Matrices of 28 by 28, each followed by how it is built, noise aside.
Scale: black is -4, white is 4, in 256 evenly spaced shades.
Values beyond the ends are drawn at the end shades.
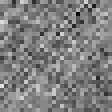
Hankel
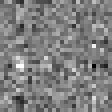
low rank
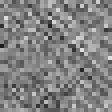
Toeplitz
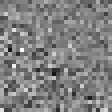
lower triangular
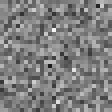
noise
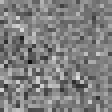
lower triangular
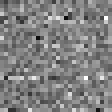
uneven rows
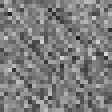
Toeplitz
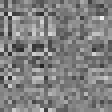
low rank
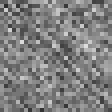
Toeplitz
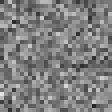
noise
